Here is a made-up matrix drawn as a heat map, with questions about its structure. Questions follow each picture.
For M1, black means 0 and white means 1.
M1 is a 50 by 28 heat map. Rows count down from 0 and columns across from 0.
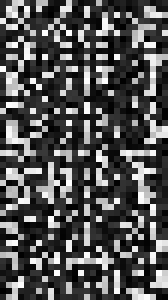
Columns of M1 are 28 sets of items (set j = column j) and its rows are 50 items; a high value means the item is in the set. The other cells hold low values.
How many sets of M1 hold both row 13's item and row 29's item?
6
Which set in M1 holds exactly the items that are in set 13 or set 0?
9
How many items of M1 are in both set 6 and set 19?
3
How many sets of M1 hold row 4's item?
11
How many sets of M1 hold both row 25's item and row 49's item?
7
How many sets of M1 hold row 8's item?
1
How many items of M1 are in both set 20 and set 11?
1
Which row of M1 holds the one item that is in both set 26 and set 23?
45
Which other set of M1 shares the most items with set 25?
14
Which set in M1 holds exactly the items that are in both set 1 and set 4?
10
